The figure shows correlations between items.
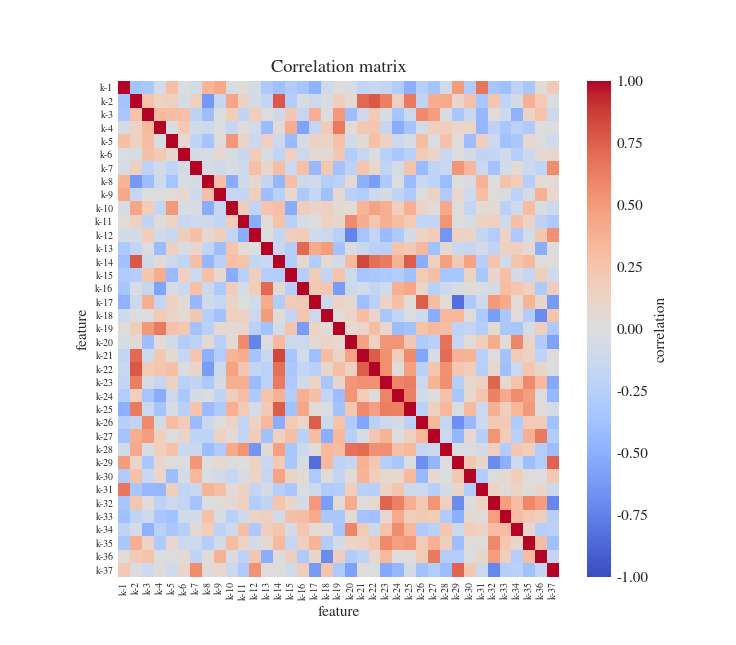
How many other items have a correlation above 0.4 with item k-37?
3
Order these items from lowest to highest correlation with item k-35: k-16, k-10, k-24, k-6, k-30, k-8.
k-8, k-6, k-30, k-16, k-10, k-24
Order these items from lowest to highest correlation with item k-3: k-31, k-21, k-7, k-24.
k-31, k-24, k-7, k-21
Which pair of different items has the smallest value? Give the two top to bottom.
k-17, k-29
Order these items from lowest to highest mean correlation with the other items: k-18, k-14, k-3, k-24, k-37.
k-37, k-18, k-3, k-24, k-14
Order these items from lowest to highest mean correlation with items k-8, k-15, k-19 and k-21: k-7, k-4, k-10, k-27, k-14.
k-10, k-7, k-14, k-27, k-4
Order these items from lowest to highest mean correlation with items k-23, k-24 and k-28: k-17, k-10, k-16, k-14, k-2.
k-16, k-17, k-10, k-2, k-14
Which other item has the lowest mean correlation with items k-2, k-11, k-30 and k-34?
k-26
